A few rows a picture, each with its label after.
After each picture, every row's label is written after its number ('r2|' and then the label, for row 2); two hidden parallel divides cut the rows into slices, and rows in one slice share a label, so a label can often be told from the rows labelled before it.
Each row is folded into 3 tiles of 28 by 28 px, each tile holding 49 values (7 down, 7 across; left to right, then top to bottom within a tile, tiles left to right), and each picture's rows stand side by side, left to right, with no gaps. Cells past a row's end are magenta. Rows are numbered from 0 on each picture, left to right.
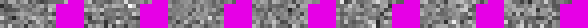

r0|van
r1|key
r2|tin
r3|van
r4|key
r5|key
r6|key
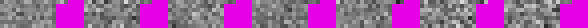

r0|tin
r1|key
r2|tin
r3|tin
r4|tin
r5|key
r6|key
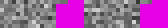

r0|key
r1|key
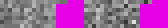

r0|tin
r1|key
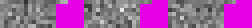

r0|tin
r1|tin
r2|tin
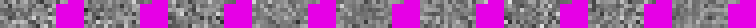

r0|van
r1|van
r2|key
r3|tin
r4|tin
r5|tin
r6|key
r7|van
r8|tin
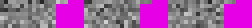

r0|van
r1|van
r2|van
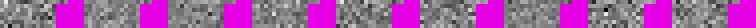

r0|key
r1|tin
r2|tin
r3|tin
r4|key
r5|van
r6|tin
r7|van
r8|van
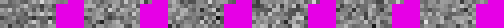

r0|key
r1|key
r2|key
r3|van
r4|van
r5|van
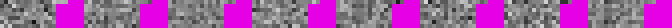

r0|van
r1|key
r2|tin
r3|van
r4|key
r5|key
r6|key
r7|tin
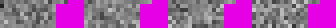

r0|tin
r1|tin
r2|van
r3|key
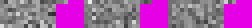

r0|van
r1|key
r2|tin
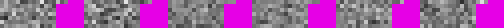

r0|key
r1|key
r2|tin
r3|tin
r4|tin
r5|van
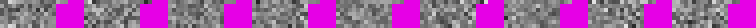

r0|van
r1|key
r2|tin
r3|van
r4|tin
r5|key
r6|tin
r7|key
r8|key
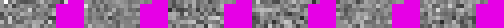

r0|key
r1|tin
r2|van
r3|key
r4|tin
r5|key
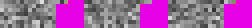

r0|key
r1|van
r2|van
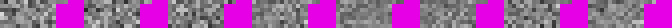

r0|van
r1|van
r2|key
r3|tin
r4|tin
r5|tin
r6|van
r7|tin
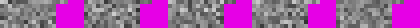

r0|key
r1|key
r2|key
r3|key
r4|tin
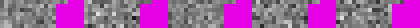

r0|tin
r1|key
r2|tin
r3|key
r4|van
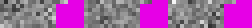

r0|van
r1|tin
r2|key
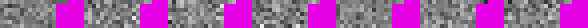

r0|tin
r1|van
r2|van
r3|van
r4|tin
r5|tin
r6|van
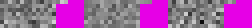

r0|van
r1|tin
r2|van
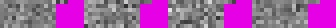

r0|tin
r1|key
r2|key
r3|tin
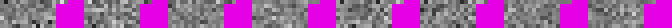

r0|van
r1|key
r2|tin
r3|tin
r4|van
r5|van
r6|tin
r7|tin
